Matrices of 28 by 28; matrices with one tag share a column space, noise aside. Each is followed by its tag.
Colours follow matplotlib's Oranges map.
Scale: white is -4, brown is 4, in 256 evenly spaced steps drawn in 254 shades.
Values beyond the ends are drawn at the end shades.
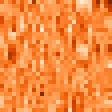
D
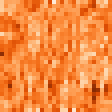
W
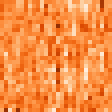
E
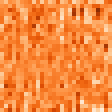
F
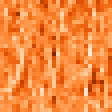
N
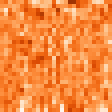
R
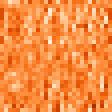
F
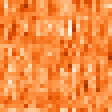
E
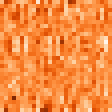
R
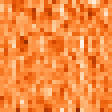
R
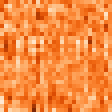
R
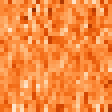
F
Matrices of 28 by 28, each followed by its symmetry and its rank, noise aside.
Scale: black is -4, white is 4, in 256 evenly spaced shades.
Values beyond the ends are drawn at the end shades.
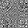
symmetric, rank four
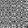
no symmetry, rank three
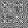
symmetric, rank three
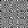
no symmetry, rank three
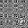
symmetric, rank three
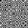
symmetric, rank four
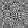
no symmetry, rank four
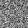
antisymmetric, rank four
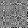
symmetric, rank three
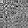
symmetric, rank three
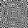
antisymmetric, rank four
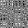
no symmetry, rank three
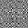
antisymmetric, rank four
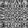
no symmetry, rank four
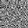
no symmetry, rank three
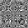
symmetric, rank four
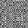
no symmetry, rank four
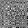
symmetric, rank four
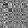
no symmetry, rank three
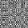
no symmetry, rank four
